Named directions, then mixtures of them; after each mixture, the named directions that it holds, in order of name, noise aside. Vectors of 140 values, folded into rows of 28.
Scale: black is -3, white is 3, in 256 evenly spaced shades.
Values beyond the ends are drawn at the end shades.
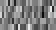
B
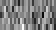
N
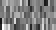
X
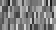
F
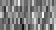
N.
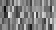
B, F, N.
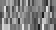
N, X.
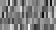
B, F.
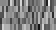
F, N, X.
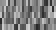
B, X.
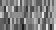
N.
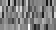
B, F, N.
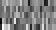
X.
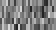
B, X.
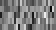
B, F, N.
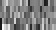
X.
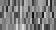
F, N.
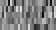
B, F, N.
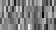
B, N.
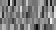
B, F.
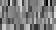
B, F, X.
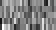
X.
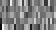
F, X.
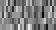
B, N.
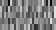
B, F.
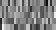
B, F, X.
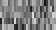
B, N, X.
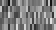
F.
